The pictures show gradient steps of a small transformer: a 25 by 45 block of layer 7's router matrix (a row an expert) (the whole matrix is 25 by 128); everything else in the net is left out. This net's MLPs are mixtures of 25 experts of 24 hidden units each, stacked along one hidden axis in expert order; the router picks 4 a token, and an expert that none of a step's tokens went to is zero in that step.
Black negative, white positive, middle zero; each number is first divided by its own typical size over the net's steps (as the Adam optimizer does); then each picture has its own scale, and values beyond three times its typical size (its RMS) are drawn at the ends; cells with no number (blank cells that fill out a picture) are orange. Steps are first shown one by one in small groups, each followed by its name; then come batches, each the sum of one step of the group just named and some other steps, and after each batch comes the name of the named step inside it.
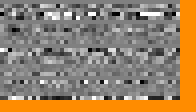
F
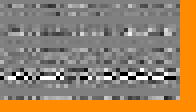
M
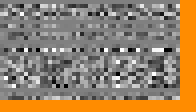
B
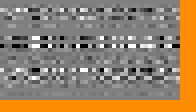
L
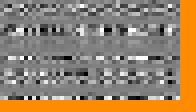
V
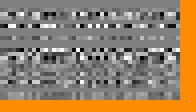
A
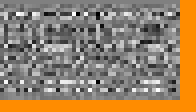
A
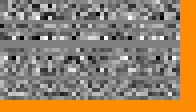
A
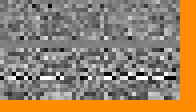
M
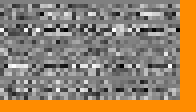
F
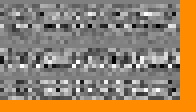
F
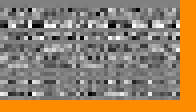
A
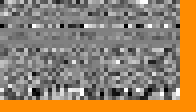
B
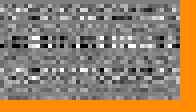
L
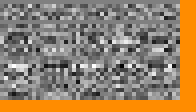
B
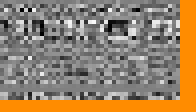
V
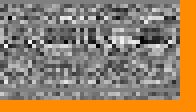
B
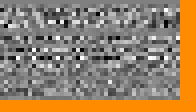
A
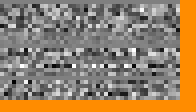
F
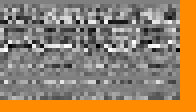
F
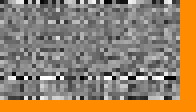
M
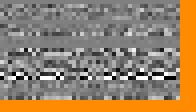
M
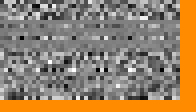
B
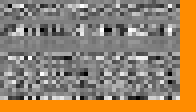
V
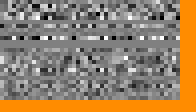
A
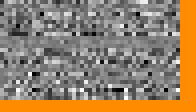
F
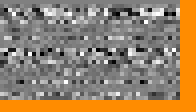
F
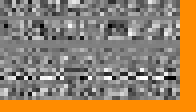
M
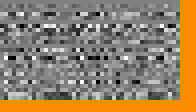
A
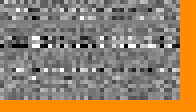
L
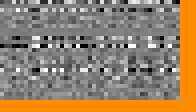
L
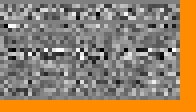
A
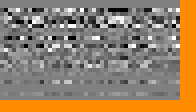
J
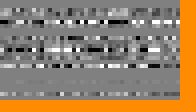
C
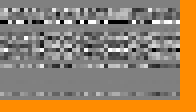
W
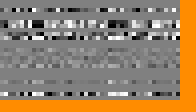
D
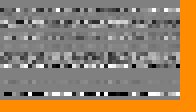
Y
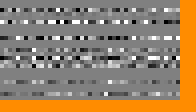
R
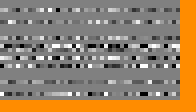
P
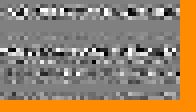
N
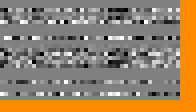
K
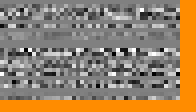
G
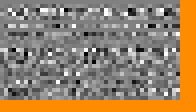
N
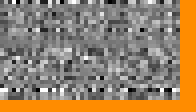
C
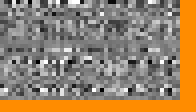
C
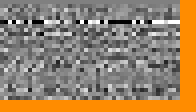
W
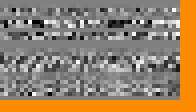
D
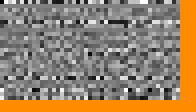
W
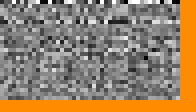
W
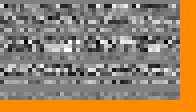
C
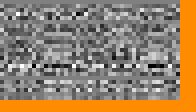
G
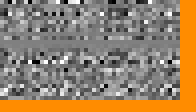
K
